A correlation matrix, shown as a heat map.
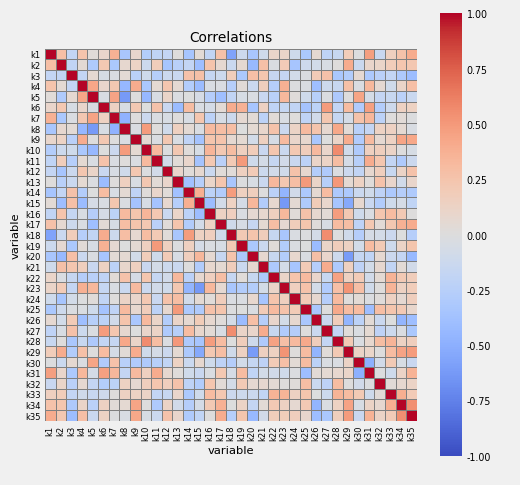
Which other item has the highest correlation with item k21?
k27
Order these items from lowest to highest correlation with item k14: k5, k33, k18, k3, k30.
k33, k30, k5, k3, k18
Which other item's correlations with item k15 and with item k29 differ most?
k23
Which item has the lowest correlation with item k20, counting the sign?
k29
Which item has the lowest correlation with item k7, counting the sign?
k8
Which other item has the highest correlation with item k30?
k5
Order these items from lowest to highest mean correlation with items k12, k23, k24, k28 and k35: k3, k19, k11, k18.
k3, k18, k11, k19
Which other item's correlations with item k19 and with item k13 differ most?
k6
